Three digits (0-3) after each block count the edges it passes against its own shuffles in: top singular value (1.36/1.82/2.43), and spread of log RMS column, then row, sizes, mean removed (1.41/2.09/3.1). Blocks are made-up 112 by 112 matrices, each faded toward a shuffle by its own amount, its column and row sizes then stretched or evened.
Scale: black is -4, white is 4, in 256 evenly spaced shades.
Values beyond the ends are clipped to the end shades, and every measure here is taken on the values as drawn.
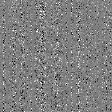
0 3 0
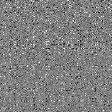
2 1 2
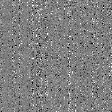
0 3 1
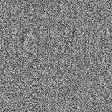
2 0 0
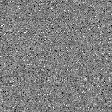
2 0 1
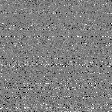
2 0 3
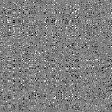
3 2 2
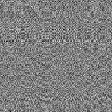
3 0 2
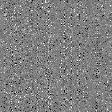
2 2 0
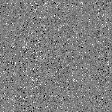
0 2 1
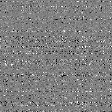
0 2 3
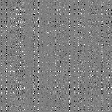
3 3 2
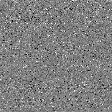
1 0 2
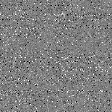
1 1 2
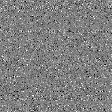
2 0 2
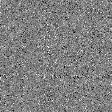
0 1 1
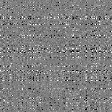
3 2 3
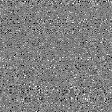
2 0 2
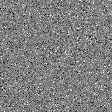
0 0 0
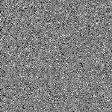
0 1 1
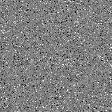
0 1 1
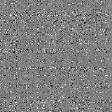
1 2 3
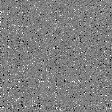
1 2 1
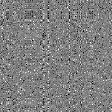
3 2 0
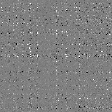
1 2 2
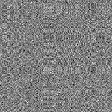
3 1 0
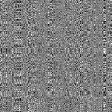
3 3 0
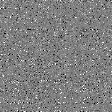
0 1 2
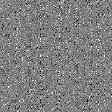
2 2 0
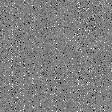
0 2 0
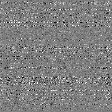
1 1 3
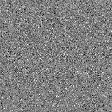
2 0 1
